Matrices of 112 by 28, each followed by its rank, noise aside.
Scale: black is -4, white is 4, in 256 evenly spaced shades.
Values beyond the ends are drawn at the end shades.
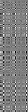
one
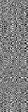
four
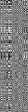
two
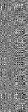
four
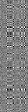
one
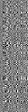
three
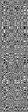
three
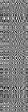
two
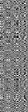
three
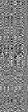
four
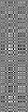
one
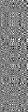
three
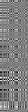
one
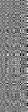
two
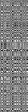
two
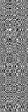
three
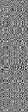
three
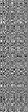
four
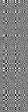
one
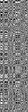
two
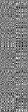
three
